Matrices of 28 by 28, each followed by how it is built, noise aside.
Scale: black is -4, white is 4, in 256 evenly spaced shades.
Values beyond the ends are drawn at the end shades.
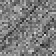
Hankel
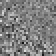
lower triangular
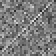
Hankel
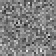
noise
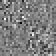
block diagonal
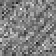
Hankel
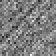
Hankel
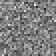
noise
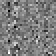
uneven columns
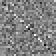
diagonal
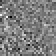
lower triangular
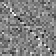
diagonal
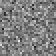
noise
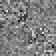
block diagonal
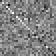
diagonal
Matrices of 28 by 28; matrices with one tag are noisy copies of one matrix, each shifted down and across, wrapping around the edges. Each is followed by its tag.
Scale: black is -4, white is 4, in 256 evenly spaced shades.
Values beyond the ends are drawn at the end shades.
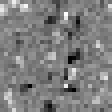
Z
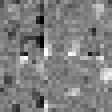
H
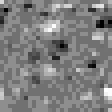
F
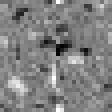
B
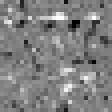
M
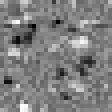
F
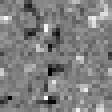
Z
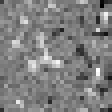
Z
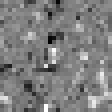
Z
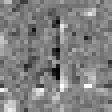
H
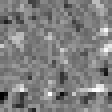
M
